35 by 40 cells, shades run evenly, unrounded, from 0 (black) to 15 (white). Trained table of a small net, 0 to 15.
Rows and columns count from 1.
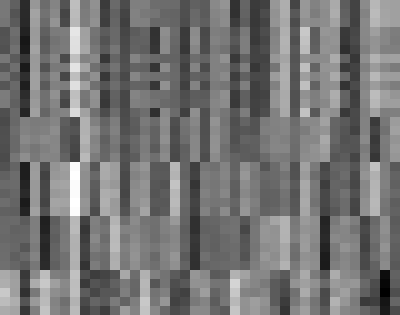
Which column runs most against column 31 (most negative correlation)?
32
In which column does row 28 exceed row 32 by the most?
39
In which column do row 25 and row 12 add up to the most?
8
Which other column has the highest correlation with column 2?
24
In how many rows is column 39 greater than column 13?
30
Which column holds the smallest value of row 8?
3
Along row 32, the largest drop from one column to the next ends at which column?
9
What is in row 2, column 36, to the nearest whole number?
4
